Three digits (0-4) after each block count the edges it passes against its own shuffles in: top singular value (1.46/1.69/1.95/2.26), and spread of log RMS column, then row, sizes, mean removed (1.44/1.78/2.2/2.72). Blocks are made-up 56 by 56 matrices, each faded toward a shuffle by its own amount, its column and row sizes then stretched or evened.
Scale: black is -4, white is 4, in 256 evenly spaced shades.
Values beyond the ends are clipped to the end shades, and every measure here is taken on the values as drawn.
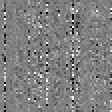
1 4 0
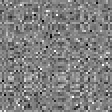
4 0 0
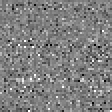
0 0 3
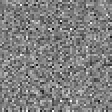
3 1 2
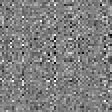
4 3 2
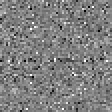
1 0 2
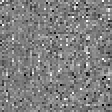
2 2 0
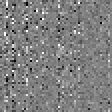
0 4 1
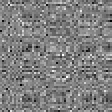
4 0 3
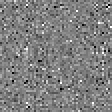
2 1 0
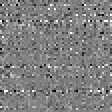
0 3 4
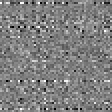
4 2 4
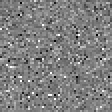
1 1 1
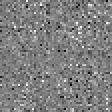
1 2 2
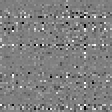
3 2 4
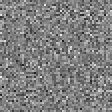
3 0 2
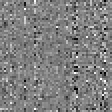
0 4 2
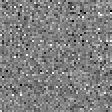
1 0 1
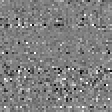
1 0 3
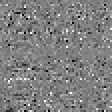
1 2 3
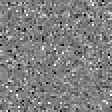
1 0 0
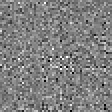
2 2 1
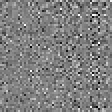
4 3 0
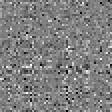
3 3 2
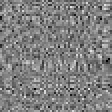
4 0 2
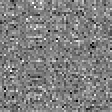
3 1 0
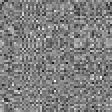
4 0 0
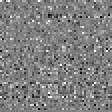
2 0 4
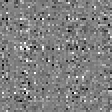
1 3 2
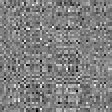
4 3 2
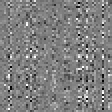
4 4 1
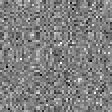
4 1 0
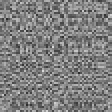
4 0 2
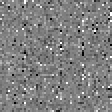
0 2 0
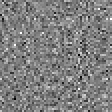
3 2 0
